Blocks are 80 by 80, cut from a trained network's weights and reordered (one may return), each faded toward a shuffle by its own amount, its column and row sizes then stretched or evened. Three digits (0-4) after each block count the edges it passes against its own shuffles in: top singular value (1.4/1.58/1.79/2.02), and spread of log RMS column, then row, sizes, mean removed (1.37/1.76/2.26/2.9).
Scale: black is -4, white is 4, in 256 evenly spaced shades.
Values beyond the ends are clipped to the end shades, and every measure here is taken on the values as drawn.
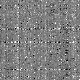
2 2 2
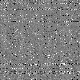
1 0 3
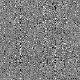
1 3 2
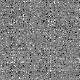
0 2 1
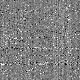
1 0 2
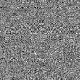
3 0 3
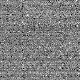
2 1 1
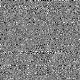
1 0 4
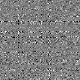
2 2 4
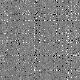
1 3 2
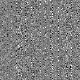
0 4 0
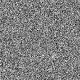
0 0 0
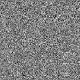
2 1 2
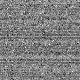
3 0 1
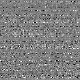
1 0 4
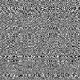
4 1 4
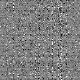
1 3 0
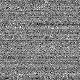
3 0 2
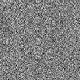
3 1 0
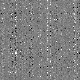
1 3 1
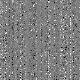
1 4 0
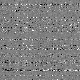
1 0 4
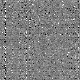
2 3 1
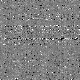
1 0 3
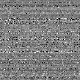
3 0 4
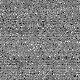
2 0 1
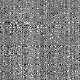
3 0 3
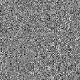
2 2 2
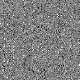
0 3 0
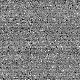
2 0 1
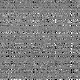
2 2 4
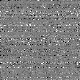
1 0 4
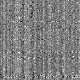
4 0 3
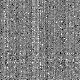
3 1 1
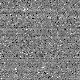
1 0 1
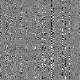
4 4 2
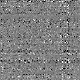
1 2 3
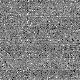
1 0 1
